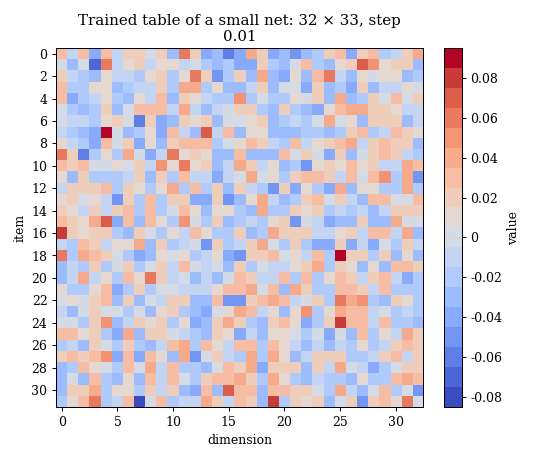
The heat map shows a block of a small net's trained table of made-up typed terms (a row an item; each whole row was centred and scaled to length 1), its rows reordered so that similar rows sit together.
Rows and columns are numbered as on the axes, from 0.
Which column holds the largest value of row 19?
23
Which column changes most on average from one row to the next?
16
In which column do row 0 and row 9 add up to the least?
15
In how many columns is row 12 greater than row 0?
14
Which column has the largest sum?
25
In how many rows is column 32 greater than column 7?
19
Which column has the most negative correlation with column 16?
18
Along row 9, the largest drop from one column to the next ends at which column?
2
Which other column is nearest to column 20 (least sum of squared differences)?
1
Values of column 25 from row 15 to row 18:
-0.03 0.01 0.02 0.09
